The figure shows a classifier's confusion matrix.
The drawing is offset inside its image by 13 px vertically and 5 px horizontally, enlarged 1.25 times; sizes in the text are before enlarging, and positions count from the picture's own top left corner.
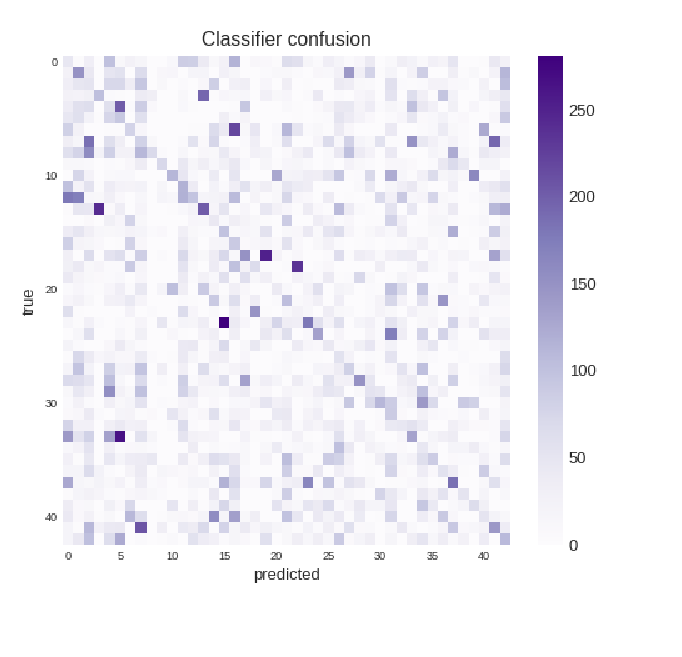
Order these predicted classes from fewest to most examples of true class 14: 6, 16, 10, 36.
10, 36, 16, 6
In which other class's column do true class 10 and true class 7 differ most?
41
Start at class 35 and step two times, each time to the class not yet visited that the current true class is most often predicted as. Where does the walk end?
36
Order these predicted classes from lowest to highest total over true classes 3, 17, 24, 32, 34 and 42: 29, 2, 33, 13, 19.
29, 33, 13, 2, 19
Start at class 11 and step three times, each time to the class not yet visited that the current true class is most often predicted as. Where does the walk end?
6
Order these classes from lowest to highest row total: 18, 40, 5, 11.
5, 18, 11, 40
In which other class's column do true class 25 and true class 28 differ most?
17
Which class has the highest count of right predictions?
13
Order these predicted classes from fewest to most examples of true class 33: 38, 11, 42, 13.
38, 13, 11, 42
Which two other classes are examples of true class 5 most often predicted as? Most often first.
42, 4
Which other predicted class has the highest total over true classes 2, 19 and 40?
14
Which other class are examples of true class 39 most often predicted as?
34
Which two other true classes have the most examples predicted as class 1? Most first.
12, 27
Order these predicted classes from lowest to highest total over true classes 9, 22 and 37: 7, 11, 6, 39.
39, 6, 7, 11
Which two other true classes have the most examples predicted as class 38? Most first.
30, 9
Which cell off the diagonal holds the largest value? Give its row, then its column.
23, 15
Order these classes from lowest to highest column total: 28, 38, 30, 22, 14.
38, 30, 28, 22, 14
